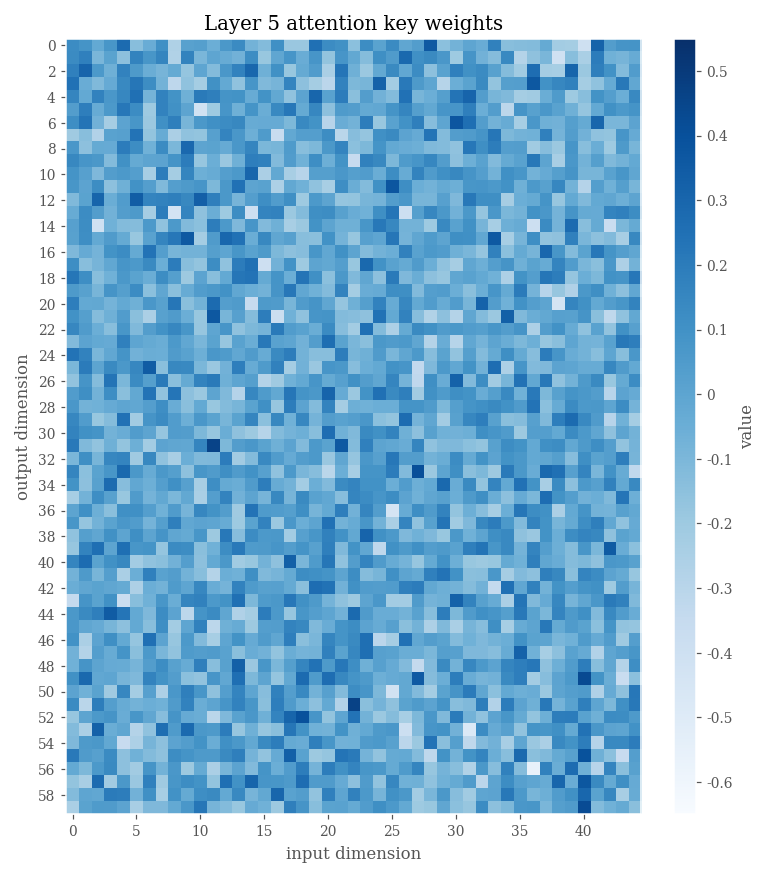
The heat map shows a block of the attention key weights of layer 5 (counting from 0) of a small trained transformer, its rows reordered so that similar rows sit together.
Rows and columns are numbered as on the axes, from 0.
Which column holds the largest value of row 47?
35
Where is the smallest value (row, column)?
56, 36
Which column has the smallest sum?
28
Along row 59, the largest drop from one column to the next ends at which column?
41
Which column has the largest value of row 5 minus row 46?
1
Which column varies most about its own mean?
40
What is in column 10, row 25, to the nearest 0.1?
-0.1
